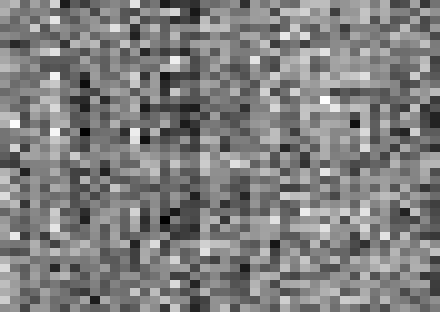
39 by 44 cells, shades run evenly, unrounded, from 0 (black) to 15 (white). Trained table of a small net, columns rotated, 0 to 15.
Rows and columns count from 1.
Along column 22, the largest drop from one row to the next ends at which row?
29
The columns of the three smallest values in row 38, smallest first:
10, 20, 21
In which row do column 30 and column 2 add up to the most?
16
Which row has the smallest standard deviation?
23
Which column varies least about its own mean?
4
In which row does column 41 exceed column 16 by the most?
24
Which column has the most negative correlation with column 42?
22
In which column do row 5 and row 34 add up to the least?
14
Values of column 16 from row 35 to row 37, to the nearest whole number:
7 8 11
